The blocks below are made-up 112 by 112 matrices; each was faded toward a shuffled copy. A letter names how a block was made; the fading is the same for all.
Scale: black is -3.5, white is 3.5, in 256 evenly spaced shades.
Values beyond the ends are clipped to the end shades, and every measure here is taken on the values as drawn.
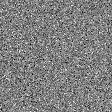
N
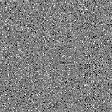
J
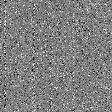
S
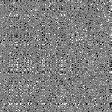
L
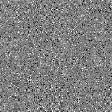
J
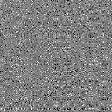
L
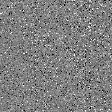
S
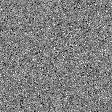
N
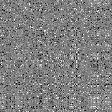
L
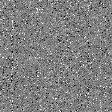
S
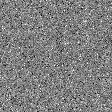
N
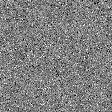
N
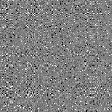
L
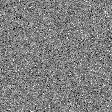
N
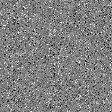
S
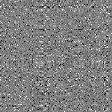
L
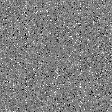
S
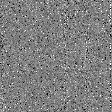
S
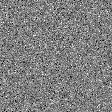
N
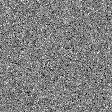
N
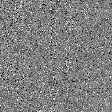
S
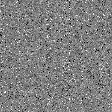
S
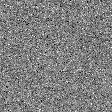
N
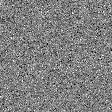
N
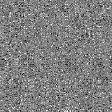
J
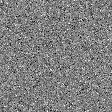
N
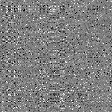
L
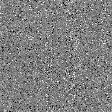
S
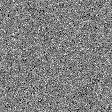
N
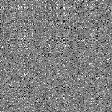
J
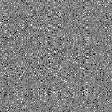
L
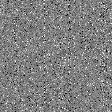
S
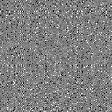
L
